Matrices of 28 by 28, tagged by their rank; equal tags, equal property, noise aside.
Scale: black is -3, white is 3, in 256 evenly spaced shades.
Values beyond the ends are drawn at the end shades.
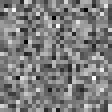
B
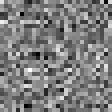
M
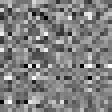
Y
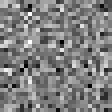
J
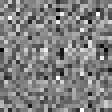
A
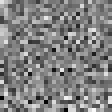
B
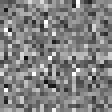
B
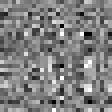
Y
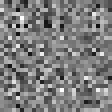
J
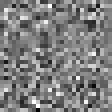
M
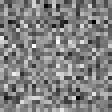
J
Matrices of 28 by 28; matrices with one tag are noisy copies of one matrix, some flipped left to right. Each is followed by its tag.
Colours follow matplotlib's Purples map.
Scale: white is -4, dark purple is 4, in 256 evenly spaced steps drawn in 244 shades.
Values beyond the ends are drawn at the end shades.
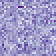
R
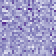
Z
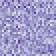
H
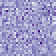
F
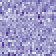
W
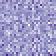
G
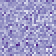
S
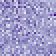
H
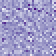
Z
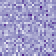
G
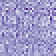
F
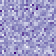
Z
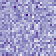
G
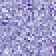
Z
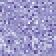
R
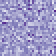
Z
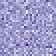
S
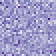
H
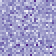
S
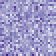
G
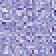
Z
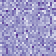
F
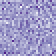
H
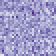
W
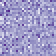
F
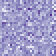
Z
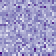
G
